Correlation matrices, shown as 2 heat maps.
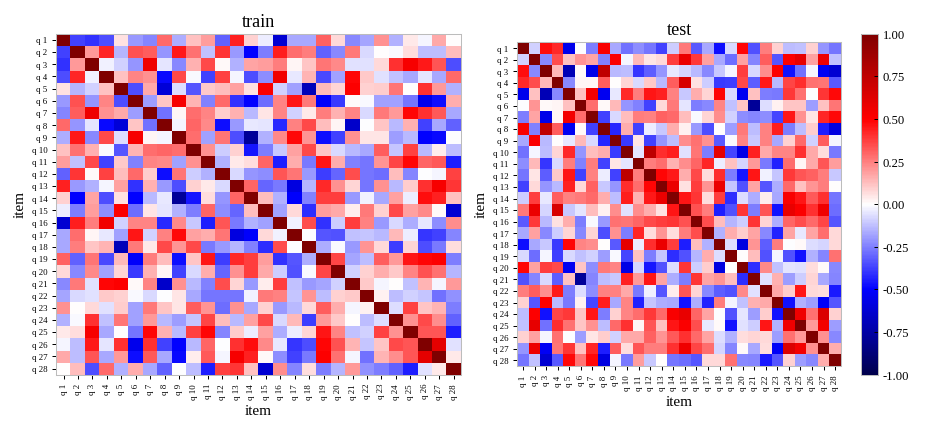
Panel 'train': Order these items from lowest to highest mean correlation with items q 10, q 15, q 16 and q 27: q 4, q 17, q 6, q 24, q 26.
q 6, q 17, q 4, q 24, q 26
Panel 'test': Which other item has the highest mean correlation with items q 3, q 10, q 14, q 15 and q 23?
q 8
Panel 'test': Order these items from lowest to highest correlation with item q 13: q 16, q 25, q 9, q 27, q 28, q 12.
q 9, q 28, q 25, q 27, q 16, q 12
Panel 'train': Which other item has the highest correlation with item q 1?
q 13
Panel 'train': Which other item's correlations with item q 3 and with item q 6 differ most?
q 26
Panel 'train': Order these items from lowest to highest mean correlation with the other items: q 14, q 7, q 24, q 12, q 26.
q 14, q 12, q 24, q 26, q 7
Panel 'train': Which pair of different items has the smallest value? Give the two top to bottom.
q 9, q 14
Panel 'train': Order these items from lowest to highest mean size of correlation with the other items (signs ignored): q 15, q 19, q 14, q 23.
q 23, q 15, q 14, q 19
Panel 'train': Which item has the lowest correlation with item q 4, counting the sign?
q 8
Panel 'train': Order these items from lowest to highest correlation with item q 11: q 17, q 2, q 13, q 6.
q 6, q 2, q 13, q 17
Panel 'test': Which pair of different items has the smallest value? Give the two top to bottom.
q 6, q 21
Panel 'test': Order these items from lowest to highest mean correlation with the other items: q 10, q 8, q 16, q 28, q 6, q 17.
q 28, q 8, q 6, q 17, q 10, q 16
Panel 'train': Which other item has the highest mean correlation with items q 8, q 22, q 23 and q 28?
q 18
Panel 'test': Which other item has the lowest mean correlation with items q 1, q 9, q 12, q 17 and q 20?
q 18
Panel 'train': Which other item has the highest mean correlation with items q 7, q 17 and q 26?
q 3
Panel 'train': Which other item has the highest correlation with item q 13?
q 27
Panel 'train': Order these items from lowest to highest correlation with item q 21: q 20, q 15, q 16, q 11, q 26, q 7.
q 11, q 20, q 15, q 26, q 7, q 16
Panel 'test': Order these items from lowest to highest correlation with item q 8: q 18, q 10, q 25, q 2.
q 2, q 25, q 18, q 10
